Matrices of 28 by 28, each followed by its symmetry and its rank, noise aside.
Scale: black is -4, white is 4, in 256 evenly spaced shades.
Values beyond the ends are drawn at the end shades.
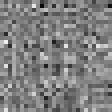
antisymmetric, rank four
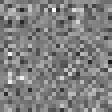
symmetric, rank five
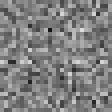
antisymmetric, rank four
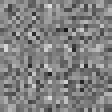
symmetric, rank five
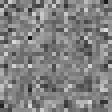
symmetric, rank four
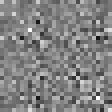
symmetric, rank five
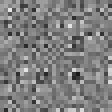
symmetric, rank five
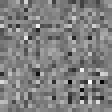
no symmetry, rank four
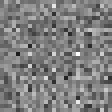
no symmetry, rank five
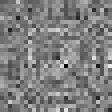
symmetric, rank five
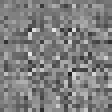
symmetric, rank four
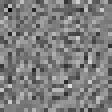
symmetric, rank five
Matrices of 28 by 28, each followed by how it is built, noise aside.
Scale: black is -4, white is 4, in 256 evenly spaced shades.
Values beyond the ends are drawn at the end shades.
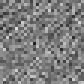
Hankel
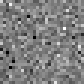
sparse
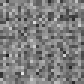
blocks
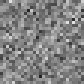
Hankel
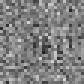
blocks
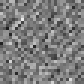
Hankel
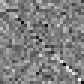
diagonal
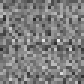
repeating columns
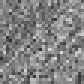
Hankel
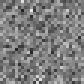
Hankel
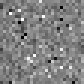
sparse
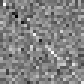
diagonal
